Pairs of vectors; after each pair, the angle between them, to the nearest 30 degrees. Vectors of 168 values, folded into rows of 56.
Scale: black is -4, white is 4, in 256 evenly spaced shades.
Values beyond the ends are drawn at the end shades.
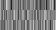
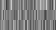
150 degrees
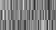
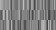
30 degrees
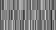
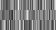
90 degrees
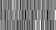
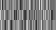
90 degrees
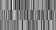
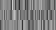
30 degrees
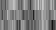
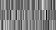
90 degrees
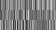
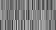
150 degrees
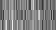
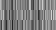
150 degrees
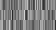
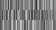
120 degrees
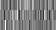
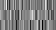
90 degrees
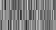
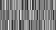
150 degrees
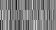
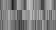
60 degrees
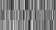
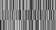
90 degrees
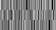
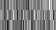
60 degrees
